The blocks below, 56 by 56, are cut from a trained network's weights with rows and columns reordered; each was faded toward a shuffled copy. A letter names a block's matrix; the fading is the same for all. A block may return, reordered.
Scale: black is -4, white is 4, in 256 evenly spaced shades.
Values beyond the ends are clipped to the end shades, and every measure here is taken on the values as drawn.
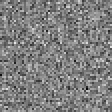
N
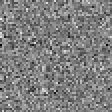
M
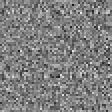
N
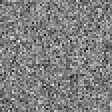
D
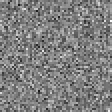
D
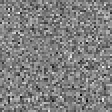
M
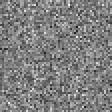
M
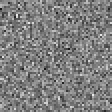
D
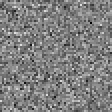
M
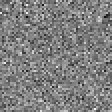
M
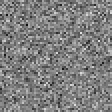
D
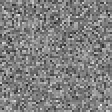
D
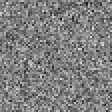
D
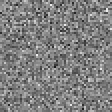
N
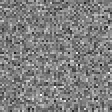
N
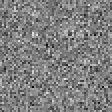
N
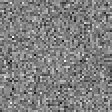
M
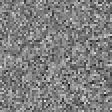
D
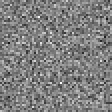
N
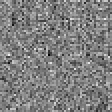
N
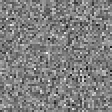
M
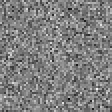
D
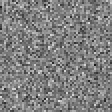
D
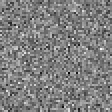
M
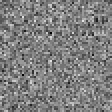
N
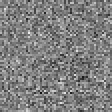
N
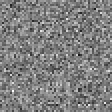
N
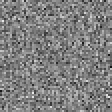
N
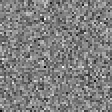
N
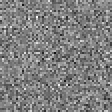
N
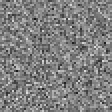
D
